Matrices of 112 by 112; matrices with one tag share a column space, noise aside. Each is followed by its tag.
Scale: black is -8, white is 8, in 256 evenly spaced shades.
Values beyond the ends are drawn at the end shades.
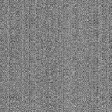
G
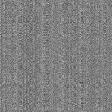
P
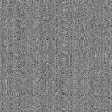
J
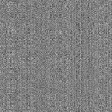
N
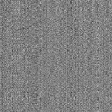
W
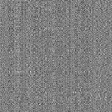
W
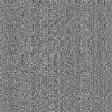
J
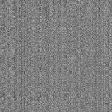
W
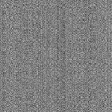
G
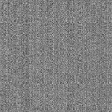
P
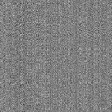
P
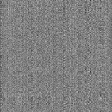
W
